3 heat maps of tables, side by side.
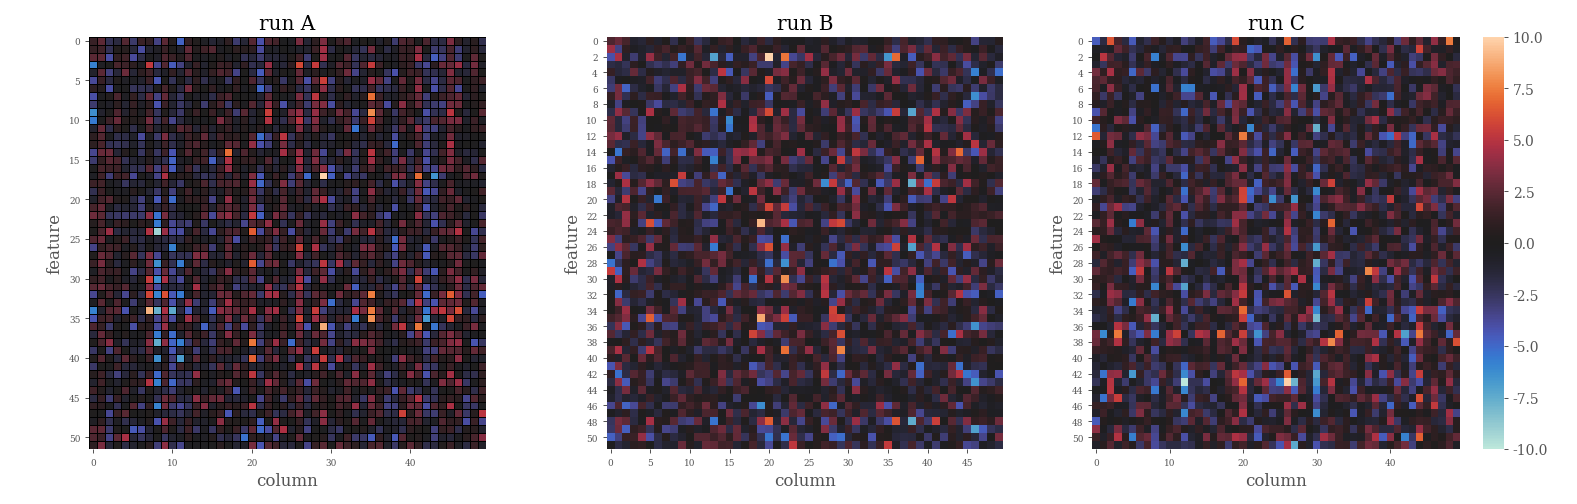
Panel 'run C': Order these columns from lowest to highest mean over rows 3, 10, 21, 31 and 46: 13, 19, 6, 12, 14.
12, 13, 14, 6, 19
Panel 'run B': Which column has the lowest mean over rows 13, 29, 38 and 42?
1
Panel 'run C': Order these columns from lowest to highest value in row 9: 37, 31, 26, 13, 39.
37, 39, 13, 31, 26
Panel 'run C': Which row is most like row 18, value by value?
27
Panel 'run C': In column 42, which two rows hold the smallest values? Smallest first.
37, 50
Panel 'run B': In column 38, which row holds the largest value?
25
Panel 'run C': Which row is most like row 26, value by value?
22
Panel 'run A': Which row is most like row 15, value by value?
26
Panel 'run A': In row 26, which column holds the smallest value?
10
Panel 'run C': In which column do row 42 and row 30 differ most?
40
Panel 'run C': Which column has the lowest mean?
30
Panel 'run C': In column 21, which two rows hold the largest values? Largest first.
4, 5
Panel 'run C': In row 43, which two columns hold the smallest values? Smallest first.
12, 27
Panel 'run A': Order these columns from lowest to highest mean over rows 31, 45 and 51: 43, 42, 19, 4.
42, 43, 19, 4
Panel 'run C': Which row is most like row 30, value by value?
46
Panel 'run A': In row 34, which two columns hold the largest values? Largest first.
7, 35
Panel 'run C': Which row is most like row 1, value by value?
36
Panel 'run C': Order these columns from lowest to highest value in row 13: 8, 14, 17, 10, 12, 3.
8, 12, 3, 14, 10, 17
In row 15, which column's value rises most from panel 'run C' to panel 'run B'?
39
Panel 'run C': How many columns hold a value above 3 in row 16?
3
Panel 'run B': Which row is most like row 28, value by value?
50
